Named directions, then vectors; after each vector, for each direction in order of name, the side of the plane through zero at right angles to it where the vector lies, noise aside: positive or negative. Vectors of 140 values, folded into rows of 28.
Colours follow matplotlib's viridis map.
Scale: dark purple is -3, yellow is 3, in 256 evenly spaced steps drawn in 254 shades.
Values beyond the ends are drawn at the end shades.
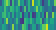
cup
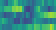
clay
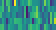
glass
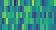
negative, positive, negative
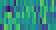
negative, negative, negative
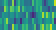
positive, positive, negative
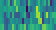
positive, positive, positive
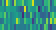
negative, positive, positive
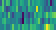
positive, positive, positive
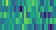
negative, positive, positive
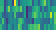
positive, negative, positive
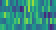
negative, positive, positive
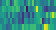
positive, positive, positive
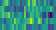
negative, positive, positive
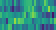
negative, negative, positive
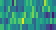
negative, negative, positive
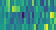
positive, positive, positive
